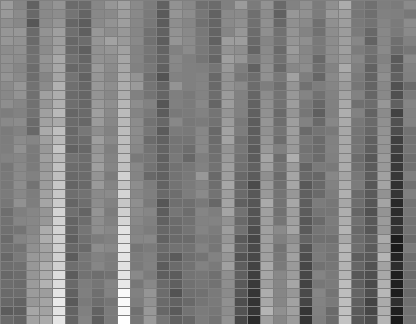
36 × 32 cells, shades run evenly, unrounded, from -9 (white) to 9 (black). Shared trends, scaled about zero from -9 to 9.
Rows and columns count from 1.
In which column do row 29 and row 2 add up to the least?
10
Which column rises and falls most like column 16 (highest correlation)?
18
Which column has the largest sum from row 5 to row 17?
31
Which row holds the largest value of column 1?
35
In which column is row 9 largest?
13
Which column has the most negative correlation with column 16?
25
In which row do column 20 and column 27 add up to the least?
1
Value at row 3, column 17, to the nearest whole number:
2
